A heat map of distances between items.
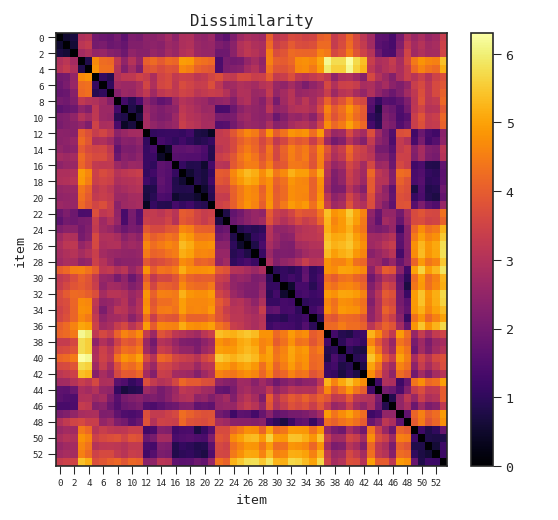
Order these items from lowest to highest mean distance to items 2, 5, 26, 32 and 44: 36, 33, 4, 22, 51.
22, 33, 36, 4, 51
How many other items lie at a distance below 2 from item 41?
5
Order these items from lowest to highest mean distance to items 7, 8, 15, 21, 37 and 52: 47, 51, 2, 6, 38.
51, 38, 2, 6, 47
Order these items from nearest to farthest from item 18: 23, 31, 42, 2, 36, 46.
46, 42, 2, 23, 31, 36
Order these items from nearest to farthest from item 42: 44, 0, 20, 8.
20, 0, 8, 44
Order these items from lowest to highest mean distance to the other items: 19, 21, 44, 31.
44, 19, 21, 31
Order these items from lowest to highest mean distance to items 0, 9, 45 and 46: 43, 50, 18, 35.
43, 18, 50, 35
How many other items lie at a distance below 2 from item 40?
5
